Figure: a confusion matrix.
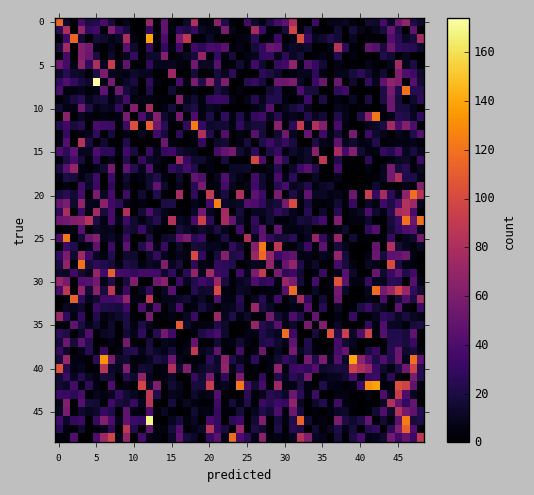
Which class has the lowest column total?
36
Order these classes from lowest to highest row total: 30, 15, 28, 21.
28, 15, 21, 30
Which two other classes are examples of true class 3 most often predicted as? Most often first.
37, 1
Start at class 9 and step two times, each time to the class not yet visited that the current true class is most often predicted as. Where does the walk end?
26
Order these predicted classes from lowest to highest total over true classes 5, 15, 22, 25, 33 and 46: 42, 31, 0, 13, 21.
42, 13, 21, 31, 0
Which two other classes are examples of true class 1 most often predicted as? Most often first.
31, 26
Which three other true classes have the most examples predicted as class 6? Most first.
39, 40, 48
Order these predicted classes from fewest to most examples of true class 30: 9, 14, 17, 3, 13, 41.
17, 9, 41, 3, 13, 14
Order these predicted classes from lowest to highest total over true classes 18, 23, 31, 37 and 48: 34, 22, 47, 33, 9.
34, 33, 22, 47, 9
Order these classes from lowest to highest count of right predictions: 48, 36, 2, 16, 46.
16, 48, 36, 2, 46
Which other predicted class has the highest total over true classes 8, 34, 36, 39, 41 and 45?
47
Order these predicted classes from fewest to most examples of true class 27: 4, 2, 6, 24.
6, 2, 24, 4
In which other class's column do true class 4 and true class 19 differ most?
48
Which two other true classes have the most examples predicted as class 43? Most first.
20, 31
